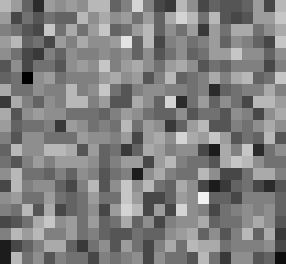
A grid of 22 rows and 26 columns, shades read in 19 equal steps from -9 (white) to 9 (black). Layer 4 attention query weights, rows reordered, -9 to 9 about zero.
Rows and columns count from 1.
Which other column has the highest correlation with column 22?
23
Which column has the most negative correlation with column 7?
12
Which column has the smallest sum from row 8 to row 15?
25
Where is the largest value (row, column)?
7, 3
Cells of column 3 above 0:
14
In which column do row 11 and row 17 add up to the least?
19
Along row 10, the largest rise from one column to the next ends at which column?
2
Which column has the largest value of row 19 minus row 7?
26
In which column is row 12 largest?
13
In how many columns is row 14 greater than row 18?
11
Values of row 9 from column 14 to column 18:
-1 2 -6 6 1
